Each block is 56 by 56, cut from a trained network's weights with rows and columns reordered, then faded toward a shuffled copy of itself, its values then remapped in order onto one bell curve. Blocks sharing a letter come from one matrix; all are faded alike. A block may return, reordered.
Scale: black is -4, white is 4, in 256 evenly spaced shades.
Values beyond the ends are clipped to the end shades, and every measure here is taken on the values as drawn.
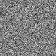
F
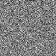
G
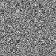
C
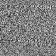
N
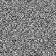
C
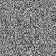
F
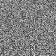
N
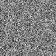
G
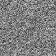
F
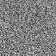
G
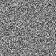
G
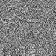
N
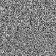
F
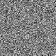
G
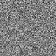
C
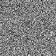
F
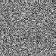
C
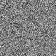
N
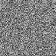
C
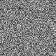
F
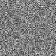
C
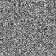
G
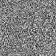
G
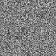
C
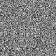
N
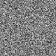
C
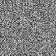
F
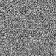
F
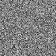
G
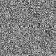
F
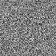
N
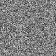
G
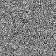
F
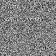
G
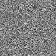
F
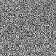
C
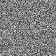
F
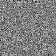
N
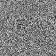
G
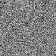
G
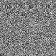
F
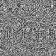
N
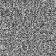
N
